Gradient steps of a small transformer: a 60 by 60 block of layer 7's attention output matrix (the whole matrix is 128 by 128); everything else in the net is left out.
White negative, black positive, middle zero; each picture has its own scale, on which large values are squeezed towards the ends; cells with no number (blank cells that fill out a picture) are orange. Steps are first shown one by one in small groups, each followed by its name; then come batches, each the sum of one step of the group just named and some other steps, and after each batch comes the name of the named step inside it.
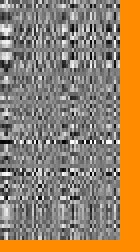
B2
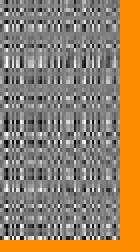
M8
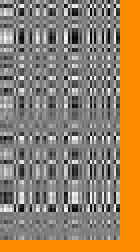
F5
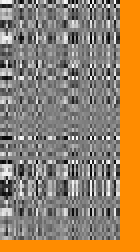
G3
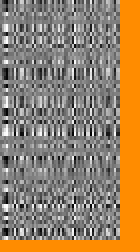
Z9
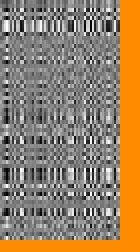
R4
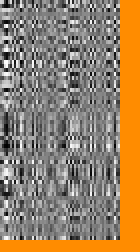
G3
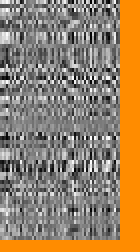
G3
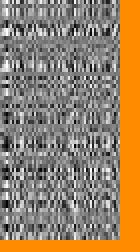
M8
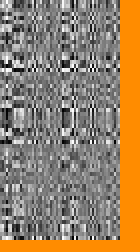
B2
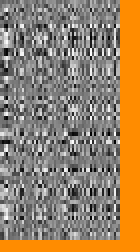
B2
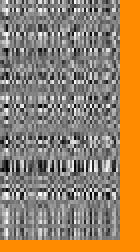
B2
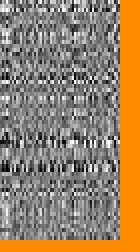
B2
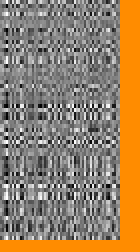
R4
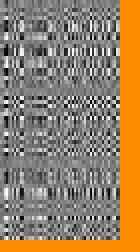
M8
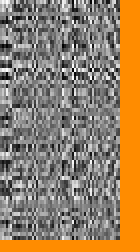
G3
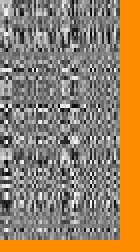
F5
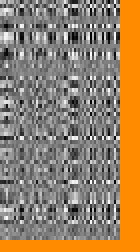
F5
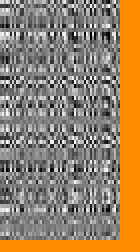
F5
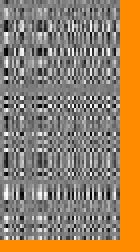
M8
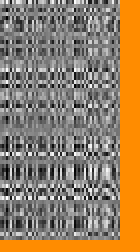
R4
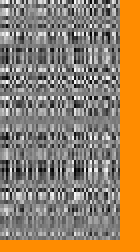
F5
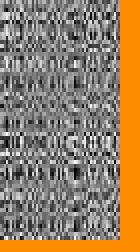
M8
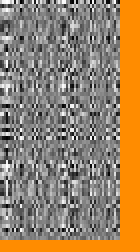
G3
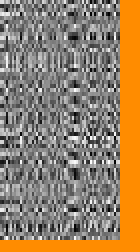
M8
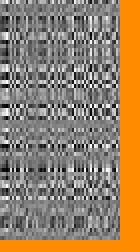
R4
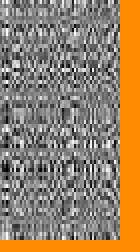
R4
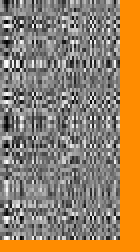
M8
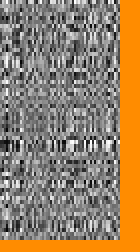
B2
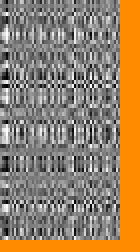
Z9
